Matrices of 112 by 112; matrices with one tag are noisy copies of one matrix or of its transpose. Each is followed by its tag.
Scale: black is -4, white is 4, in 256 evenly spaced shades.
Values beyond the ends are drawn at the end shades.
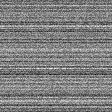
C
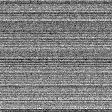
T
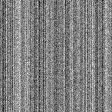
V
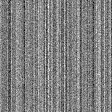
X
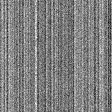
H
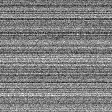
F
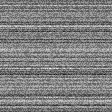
C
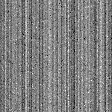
C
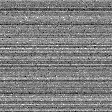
X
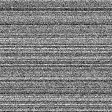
X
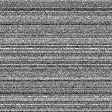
X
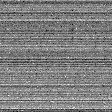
T
